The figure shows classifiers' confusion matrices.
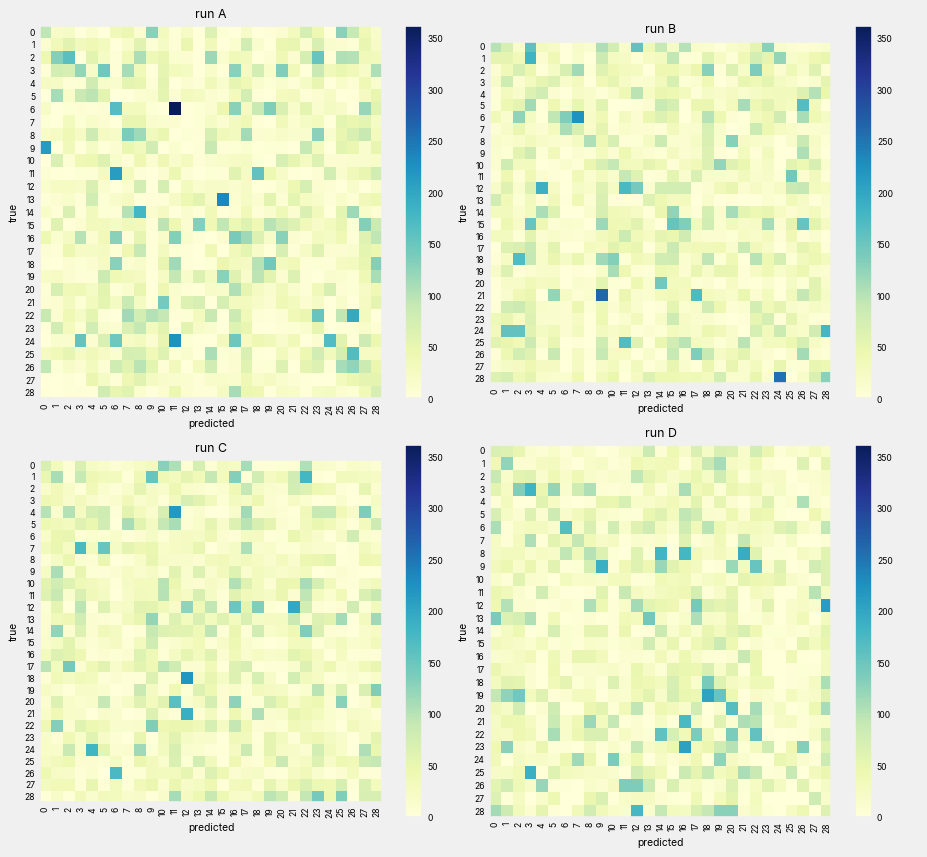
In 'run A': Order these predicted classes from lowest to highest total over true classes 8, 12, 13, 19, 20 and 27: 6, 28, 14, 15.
6, 14, 28, 15
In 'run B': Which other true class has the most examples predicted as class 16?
15
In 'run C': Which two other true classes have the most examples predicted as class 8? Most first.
24, 19
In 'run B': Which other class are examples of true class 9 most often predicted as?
26
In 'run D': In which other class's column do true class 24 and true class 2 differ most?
10
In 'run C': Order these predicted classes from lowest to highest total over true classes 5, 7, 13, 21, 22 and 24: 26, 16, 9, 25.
26, 25, 16, 9
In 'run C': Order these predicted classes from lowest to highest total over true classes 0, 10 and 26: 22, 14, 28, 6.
28, 14, 6, 22
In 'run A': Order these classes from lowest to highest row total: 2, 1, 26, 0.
1, 0, 26, 2
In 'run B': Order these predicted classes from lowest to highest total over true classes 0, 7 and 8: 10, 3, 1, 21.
21, 1, 10, 3
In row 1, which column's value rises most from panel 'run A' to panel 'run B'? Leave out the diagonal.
3
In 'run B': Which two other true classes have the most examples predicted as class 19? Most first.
10, 28
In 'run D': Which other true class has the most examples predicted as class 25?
6
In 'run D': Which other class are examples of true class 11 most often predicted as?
27
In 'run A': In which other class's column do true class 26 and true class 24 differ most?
11
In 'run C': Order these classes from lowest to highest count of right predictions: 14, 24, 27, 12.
24, 27, 14, 12
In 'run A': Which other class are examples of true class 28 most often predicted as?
16
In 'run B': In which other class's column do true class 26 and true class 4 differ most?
17
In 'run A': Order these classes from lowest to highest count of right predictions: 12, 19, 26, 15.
12, 19, 15, 26
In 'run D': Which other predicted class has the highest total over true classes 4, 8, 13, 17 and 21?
16
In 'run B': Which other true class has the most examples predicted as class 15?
14
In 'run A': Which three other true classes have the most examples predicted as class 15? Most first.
13, 19, 21
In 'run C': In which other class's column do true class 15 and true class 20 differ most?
11
